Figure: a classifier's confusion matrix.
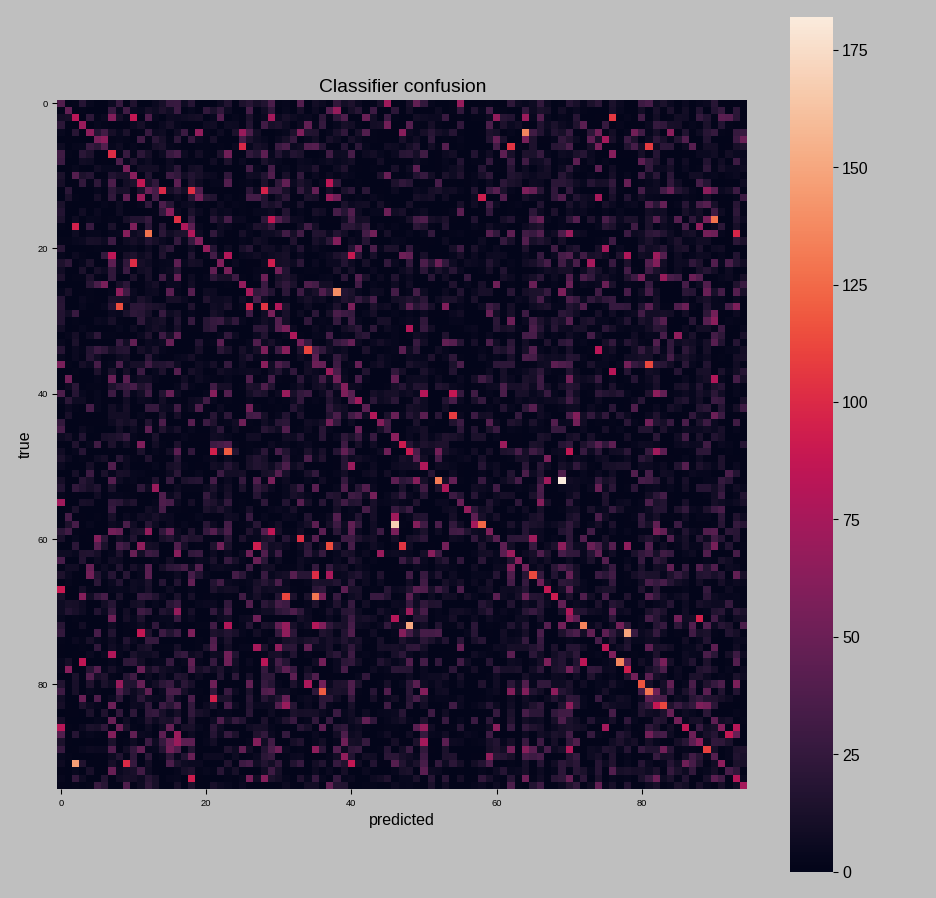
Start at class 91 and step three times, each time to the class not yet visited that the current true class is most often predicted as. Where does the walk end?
7
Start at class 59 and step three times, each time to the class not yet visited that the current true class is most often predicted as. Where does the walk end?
39
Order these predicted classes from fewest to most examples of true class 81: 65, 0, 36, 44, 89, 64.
44, 65, 0, 89, 64, 36
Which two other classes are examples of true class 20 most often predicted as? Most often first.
75, 41
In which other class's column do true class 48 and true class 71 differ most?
23
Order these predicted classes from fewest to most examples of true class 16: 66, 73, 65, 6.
6, 73, 65, 66
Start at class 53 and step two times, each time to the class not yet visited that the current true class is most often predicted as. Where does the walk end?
58
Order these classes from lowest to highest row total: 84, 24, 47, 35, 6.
35, 84, 47, 24, 6
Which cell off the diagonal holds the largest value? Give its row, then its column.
52, 69
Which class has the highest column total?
70
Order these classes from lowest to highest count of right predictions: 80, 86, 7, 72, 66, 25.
66, 25, 86, 7, 80, 72
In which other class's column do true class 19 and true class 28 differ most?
8
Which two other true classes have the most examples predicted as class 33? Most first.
60, 4
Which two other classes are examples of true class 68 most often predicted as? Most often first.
35, 31
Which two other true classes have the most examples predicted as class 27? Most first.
61, 75
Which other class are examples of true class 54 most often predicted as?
43
